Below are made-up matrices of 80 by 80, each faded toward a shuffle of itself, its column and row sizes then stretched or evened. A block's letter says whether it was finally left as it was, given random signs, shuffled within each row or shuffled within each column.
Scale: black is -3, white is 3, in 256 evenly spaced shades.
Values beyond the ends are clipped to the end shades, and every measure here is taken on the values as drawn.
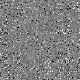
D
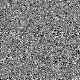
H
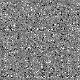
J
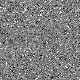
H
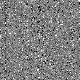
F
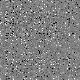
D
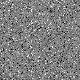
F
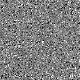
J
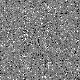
F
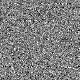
H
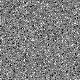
F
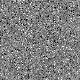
F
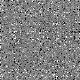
J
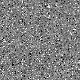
F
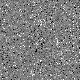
F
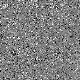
J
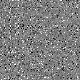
D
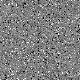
J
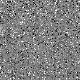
J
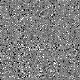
D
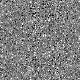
F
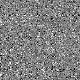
J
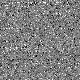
H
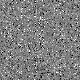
F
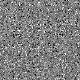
J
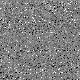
H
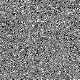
J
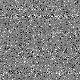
H
